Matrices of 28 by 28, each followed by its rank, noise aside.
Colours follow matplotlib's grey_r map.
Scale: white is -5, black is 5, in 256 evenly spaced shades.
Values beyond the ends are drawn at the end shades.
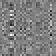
three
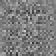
four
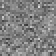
eight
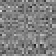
four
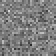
eight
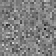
eight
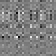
two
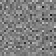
four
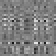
two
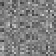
four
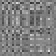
two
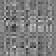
three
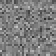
eight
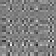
two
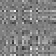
three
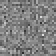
eight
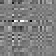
two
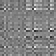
two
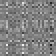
two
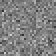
eight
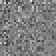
six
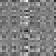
two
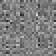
four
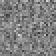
six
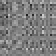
three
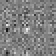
four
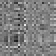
three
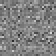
eight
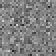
six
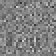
six
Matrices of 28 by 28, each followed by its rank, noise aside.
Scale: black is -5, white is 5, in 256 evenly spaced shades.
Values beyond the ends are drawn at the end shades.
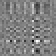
one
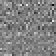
five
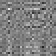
three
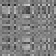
one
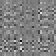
three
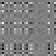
one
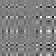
one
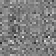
five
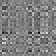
two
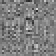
four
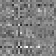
three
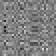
four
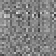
five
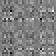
two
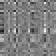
one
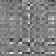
two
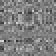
three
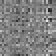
three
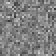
five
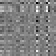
one
